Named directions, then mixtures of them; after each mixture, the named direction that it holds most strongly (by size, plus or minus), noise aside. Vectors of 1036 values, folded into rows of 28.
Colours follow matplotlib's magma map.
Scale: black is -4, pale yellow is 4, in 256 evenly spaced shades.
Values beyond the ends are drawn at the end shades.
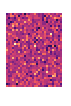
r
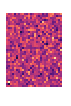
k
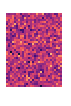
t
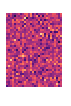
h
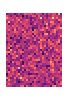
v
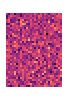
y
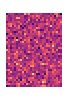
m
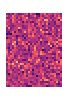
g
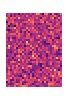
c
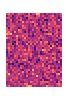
g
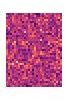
g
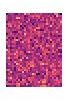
m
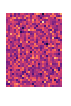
k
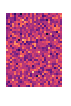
y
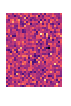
h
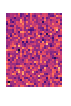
k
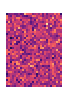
v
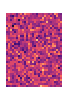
t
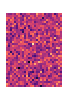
t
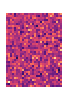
k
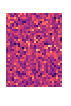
r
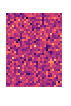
v
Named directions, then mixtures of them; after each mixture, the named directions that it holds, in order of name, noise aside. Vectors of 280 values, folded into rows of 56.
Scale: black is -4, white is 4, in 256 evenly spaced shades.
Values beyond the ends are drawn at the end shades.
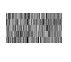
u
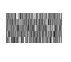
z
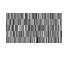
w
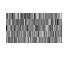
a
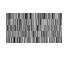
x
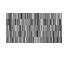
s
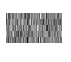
u.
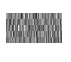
s, w.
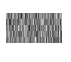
s, w.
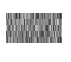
a.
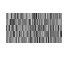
u, w, x.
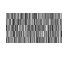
a, w.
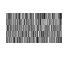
a, x.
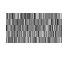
a.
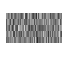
w.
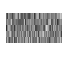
a.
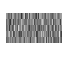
s, w.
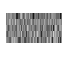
a, s, z.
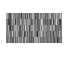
s.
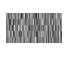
s, w.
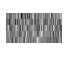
a, s.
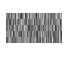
s, w, z.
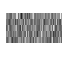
a, s, z.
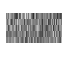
a, s, x.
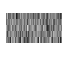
a, u, z.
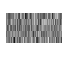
x.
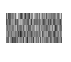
s, u, z.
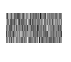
u.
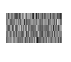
a, s, w.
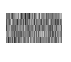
a, u, w.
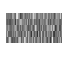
s, z.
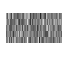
u.
